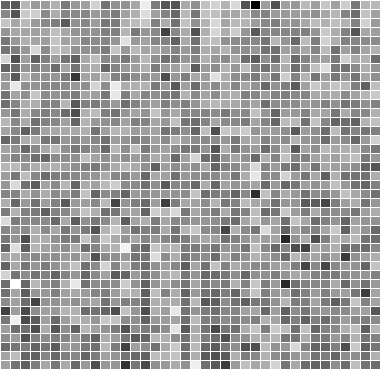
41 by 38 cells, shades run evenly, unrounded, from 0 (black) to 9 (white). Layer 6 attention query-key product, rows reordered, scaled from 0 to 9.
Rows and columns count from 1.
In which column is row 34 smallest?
4
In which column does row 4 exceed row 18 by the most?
22
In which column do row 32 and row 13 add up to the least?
29
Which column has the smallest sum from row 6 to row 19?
8
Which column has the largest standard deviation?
26
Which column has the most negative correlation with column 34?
18
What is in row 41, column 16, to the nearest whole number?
5
